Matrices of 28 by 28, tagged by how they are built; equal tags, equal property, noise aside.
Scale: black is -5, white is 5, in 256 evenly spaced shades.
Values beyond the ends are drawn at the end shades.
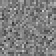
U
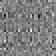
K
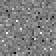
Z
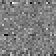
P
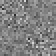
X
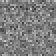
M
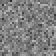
U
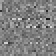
P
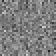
K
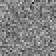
U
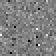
Z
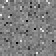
Z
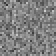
U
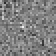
X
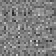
K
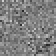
X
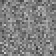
M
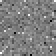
Z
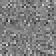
K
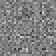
K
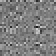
K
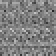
M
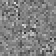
X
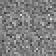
M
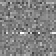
P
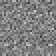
M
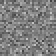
M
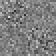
X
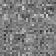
K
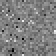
Z
